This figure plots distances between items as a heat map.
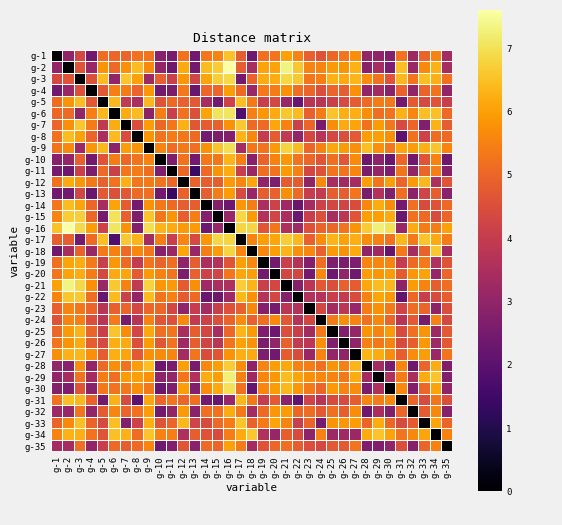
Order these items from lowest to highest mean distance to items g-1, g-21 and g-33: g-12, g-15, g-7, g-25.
g-7, g-15, g-25, g-12
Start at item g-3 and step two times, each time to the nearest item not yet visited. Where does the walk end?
g-6
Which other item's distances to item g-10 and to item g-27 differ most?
g-28
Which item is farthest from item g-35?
g-16
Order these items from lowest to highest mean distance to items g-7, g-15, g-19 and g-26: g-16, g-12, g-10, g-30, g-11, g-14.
g-14, g-12, g-16, g-10, g-11, g-30
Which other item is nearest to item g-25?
g-20
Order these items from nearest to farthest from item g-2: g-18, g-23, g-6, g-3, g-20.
g-18, g-3, g-6, g-23, g-20
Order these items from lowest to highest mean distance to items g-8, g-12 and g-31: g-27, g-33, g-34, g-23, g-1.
g-23, g-27, g-34, g-33, g-1
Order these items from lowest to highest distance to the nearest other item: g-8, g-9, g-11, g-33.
g-11, g-8, g-33, g-9
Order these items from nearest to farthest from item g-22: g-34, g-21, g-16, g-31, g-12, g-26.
g-31, g-21, g-16, g-26, g-34, g-12
